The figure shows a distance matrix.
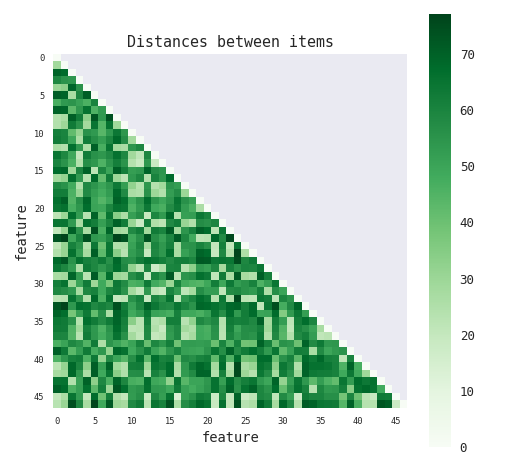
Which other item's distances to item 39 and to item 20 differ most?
24
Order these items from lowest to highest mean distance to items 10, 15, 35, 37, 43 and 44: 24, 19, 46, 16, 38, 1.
19, 24, 38, 16, 1, 46
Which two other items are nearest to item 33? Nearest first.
27, 30
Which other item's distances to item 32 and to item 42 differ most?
8
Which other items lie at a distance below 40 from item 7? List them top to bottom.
30, 34, 39, 44
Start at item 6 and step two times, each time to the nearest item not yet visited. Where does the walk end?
40
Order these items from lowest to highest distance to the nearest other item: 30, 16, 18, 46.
16, 46, 18, 30
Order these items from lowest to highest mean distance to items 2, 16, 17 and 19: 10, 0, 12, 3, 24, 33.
10, 3, 24, 12, 0, 33
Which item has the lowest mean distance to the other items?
45
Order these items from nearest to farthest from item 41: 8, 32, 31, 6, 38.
32, 8, 38, 6, 31
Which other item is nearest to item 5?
15
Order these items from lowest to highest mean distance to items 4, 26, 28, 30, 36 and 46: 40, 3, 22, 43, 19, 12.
12, 3, 22, 40, 43, 19
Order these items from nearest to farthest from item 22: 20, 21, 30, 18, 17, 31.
31, 18, 17, 30, 20, 21
